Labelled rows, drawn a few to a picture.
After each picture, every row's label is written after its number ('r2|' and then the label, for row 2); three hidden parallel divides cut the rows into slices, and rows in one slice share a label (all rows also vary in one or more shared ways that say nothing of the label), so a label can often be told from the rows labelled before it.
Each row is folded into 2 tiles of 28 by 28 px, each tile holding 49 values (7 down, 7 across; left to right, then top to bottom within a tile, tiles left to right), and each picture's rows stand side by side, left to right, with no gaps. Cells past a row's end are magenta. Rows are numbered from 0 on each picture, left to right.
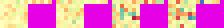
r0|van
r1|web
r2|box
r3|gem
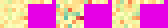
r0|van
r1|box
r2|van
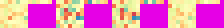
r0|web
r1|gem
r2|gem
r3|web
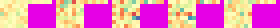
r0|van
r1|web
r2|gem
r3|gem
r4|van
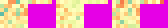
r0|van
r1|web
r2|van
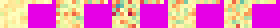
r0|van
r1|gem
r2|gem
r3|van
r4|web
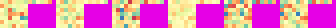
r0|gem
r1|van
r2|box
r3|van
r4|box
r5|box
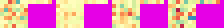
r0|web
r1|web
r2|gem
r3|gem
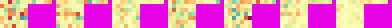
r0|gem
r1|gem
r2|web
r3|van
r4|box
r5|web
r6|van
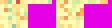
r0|van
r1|web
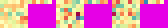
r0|box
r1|gem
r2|gem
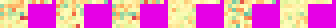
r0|box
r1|web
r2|box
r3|van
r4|van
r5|van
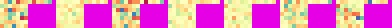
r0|box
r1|van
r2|box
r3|van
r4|web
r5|van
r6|gem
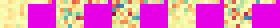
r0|web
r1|box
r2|gem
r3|van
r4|gem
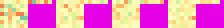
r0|gem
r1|van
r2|van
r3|van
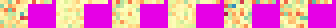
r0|box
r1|van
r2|web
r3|van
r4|gem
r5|gem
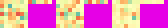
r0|gem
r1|box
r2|web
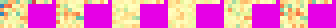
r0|box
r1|gem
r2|web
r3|web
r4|van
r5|gem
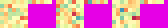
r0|box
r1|gem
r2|box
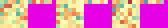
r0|box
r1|gem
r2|gem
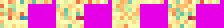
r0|gem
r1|box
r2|web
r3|box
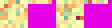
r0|van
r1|box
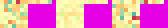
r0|van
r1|web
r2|box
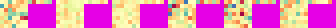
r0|box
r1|web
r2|van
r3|box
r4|gem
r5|van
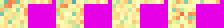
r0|van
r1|van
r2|van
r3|web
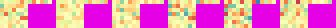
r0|box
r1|van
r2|van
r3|box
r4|gem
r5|web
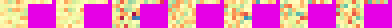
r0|van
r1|web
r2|gem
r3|van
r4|gem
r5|box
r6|gem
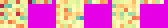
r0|gem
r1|gem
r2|box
